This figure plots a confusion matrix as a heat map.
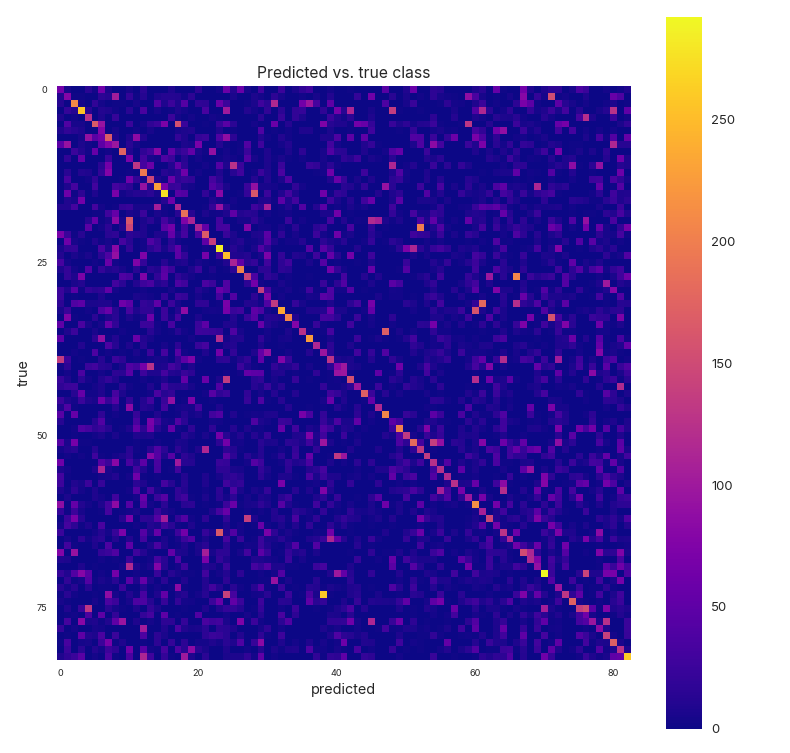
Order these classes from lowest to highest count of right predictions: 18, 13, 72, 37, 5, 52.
72, 37, 52, 13, 5, 18
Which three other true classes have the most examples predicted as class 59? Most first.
5, 1, 69
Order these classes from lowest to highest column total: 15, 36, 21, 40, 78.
36, 40, 21, 78, 15
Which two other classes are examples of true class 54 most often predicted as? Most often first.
17, 8
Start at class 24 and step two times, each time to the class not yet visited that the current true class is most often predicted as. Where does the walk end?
80
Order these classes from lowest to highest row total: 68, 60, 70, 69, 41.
68, 41, 69, 60, 70
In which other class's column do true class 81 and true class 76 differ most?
19
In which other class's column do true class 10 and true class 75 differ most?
76
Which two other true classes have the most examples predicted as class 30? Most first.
17, 38
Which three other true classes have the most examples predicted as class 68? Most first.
67, 55, 33
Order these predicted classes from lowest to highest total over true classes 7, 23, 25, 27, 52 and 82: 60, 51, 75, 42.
75, 42, 60, 51
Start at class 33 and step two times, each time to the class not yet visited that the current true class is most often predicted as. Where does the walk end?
31
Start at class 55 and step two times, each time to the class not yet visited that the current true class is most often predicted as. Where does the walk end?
64
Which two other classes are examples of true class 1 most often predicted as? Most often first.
71, 8
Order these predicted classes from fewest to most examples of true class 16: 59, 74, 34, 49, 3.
59, 74, 34, 49, 3
